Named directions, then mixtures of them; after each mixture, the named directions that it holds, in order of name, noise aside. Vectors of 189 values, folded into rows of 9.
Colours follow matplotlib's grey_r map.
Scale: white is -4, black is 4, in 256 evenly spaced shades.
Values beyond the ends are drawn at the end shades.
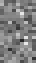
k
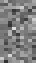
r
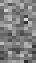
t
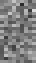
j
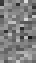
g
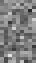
j, r, t.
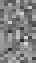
g, k.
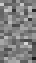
j, k, t.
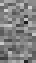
t.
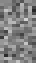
g, j, t.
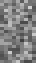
g, k, t.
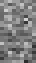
t.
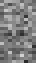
t.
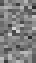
g, r.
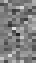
r.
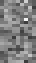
g, t.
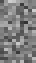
j, k, t.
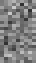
j, r.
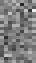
j, r.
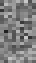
g, j.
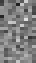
g, j.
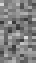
j, k.
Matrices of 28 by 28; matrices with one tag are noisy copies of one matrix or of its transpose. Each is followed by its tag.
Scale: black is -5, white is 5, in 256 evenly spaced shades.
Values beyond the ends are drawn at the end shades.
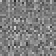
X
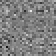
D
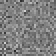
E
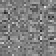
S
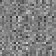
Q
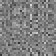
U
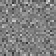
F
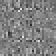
S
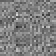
Q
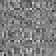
S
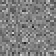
F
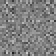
F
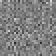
X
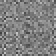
E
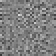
X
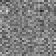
D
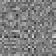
U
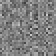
U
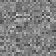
Q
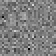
U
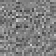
Q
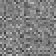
E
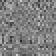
D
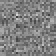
Q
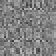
S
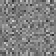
F
